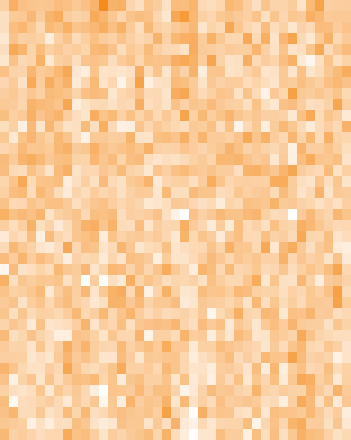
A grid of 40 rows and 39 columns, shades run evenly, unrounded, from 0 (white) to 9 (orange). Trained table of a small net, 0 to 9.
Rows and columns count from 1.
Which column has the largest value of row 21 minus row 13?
10
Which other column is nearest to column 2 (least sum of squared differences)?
36
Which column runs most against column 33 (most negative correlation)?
13
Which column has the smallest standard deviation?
25
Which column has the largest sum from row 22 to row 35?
34
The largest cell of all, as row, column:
1, 12
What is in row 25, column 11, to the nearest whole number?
2
